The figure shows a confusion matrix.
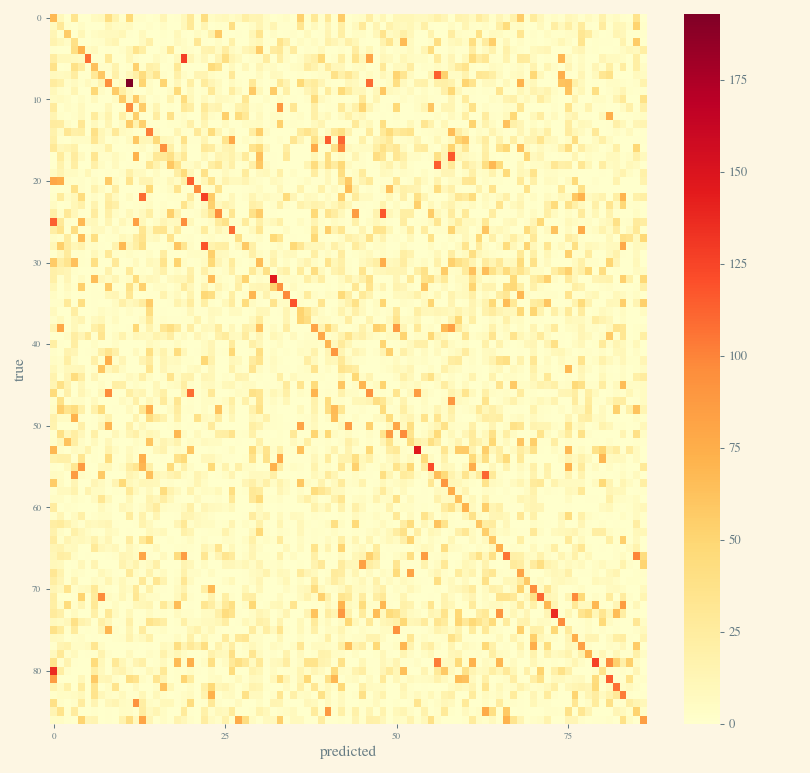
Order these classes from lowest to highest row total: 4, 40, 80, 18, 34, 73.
40, 4, 34, 80, 18, 73
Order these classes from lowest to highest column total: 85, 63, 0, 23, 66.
85, 66, 23, 63, 0
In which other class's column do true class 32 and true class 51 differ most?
49
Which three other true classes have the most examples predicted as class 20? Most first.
46, 79, 53
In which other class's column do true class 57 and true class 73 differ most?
65
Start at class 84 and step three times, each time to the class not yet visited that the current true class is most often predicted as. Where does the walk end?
0
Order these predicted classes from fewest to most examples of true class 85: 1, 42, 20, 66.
20, 42, 1, 66
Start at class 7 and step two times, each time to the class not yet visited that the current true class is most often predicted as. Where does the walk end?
63
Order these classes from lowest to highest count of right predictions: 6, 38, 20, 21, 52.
52, 6, 38, 21, 20
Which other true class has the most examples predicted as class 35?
28
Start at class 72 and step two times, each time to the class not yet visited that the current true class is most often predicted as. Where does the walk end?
23
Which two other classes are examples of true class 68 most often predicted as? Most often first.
52, 50
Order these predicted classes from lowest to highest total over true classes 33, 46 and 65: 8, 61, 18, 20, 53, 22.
18, 22, 61, 53, 20, 8
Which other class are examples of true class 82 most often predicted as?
16
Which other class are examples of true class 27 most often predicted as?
4
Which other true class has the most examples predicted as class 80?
54
